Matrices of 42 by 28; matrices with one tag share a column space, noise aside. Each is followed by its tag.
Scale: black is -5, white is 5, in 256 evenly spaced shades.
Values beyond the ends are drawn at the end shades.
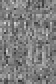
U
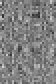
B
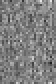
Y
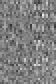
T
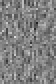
U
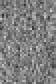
B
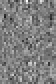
Y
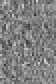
T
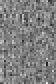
Y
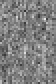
B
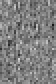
T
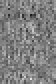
U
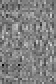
T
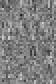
U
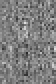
B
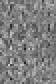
T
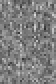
T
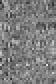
T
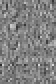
T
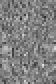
B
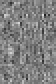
U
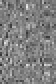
T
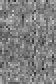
Y
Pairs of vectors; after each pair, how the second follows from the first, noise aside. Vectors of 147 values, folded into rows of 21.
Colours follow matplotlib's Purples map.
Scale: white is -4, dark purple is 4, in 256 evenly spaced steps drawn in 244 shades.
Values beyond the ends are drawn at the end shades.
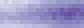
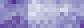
wrapped around.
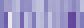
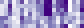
wrapped around, scaled up.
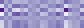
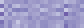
negated, shrunk.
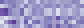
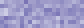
negated, shrunk.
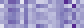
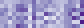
wrapped around.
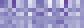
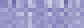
shrunk.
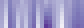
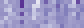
reversed, negated, partly zeroed.
